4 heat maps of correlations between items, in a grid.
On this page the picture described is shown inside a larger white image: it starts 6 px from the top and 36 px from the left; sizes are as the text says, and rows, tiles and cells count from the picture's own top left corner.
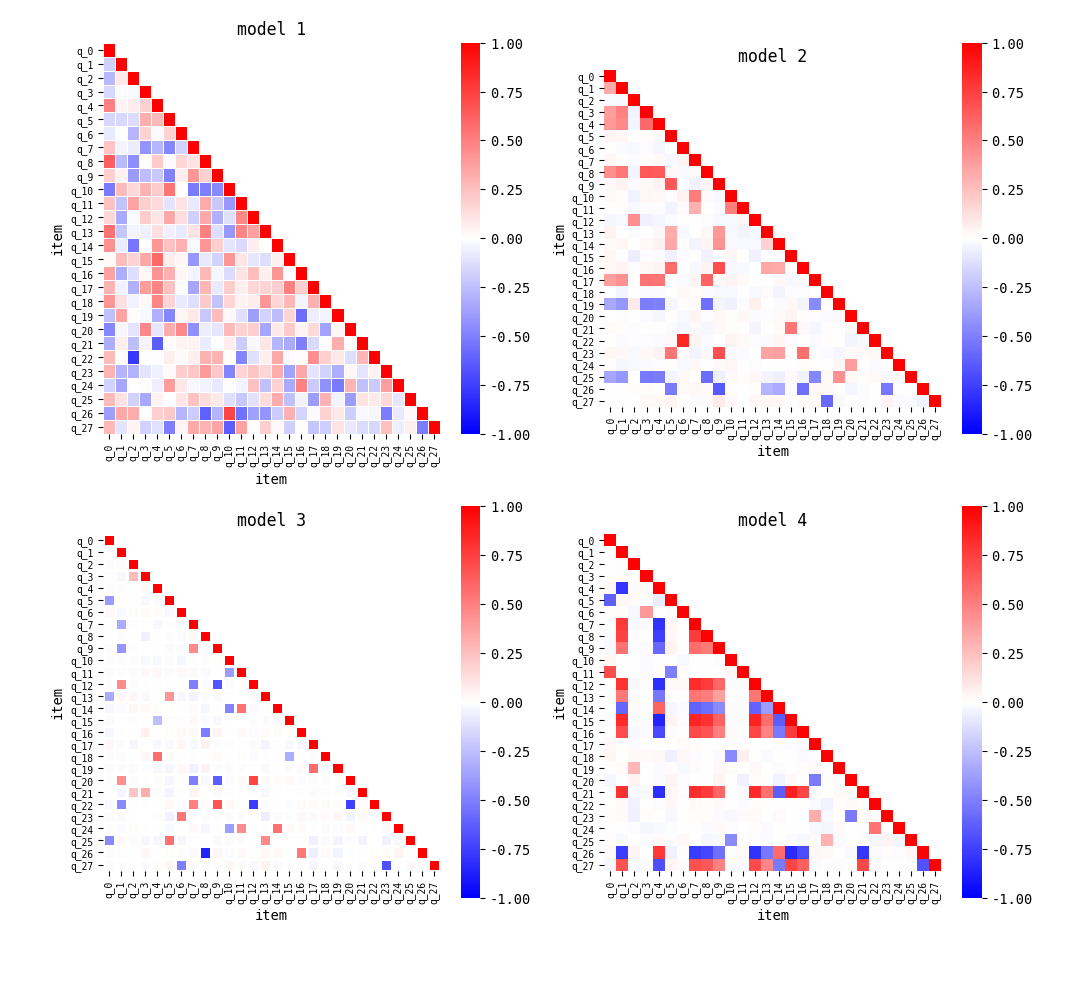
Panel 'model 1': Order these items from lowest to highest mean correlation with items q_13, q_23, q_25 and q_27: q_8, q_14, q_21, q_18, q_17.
q_17, q_21, q_18, q_14, q_8
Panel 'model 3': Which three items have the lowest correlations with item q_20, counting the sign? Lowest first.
q_22, q_9, q_7
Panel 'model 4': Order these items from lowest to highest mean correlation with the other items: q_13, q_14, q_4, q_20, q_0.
q_4, q_14, q_20, q_0, q_13
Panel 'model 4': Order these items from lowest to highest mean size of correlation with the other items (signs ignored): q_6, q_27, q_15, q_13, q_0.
q_6, q_0, q_13, q_27, q_15
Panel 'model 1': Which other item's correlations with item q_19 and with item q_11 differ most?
q_12
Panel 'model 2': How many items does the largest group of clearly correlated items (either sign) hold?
8
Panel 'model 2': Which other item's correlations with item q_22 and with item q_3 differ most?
q_6
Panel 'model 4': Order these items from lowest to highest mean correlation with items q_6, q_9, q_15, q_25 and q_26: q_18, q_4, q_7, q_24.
q_4, q_24, q_18, q_7
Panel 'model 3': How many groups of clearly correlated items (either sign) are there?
8
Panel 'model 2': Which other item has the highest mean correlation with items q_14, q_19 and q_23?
q_9
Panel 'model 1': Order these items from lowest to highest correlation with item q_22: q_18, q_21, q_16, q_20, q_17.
q_20, q_16, q_18, q_21, q_17
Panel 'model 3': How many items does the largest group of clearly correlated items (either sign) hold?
6
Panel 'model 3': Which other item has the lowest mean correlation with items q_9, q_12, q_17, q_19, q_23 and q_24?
q_27
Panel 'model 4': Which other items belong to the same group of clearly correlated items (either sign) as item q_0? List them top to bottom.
q_5, q_11
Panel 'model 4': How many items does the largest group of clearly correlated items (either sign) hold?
13
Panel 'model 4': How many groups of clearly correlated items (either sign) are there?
7
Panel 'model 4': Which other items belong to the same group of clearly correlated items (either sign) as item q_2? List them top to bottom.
q_19
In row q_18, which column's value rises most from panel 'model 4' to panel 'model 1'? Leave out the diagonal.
q_10
